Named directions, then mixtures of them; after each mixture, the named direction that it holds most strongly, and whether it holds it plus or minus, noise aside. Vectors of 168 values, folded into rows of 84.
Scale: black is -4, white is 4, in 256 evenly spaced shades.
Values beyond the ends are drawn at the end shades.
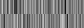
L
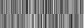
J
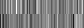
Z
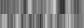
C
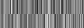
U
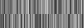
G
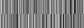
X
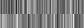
Z, minus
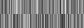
L, minus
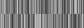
G, minus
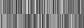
J, minus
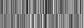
J, plus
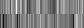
Z, plus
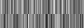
U, minus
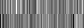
Z, plus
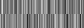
L, plus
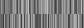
G, plus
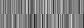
J, minus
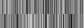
J, plus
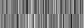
J, plus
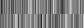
J, plus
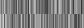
G, minus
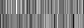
Z, plus
